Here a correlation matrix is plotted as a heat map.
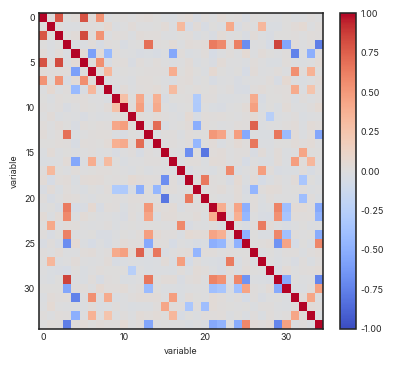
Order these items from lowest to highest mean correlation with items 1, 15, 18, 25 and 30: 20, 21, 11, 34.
21, 20, 11, 34
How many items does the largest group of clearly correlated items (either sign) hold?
9
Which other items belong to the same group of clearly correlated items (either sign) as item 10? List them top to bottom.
9, 12, 14, 19, 26
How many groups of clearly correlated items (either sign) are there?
7
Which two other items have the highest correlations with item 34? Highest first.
25, 30
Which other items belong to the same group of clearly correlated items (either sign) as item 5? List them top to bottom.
0, 2, 7
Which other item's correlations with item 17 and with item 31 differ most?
4
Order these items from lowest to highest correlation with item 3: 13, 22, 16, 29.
16, 22, 13, 29
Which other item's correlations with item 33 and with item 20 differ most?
15
